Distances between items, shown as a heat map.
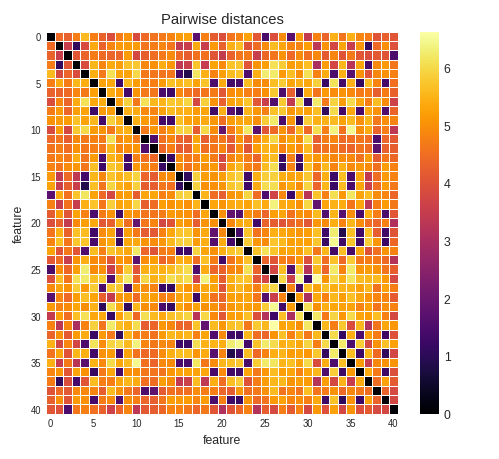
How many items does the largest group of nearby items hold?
9
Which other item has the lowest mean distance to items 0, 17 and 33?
28
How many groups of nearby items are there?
10
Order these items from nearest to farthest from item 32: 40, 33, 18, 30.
40, 30, 18, 33
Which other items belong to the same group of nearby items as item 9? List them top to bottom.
6, 13, 14, 27, 29
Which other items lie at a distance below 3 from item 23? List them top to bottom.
4, 15, 16, 33, 35
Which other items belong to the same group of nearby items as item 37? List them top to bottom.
1, 3
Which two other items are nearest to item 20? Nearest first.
24, 10
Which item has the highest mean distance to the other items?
26
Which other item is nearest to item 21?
34
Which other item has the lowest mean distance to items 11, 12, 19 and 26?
38
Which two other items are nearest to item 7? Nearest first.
30, 26
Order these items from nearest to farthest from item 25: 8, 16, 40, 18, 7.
7, 40, 8, 18, 16
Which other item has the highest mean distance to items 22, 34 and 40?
33
